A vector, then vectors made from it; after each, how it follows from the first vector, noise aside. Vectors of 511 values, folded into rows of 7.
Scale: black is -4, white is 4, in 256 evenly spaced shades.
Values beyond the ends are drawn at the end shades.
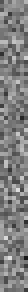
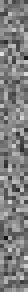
negated.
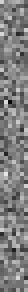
reversed, negated.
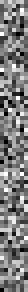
reversed, negated, scaled up.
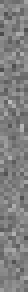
reversed, shrunk.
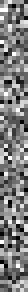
wrapped around, negated, scaled up.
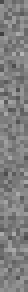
reversed, shrunk.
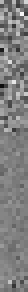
wrapped around, partly zeroed.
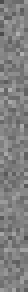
reversed, shrunk.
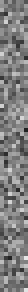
negated.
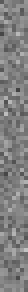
reversed, shrunk.
